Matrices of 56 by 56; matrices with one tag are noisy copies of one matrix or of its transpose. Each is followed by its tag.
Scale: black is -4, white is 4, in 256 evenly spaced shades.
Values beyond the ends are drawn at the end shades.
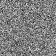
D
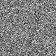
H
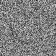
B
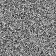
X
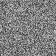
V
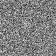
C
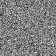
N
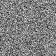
H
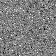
V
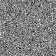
C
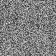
X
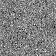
C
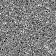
H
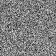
X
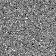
V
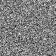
B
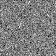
X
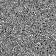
V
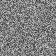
H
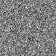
B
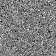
B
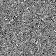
X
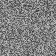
C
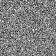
V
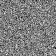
X
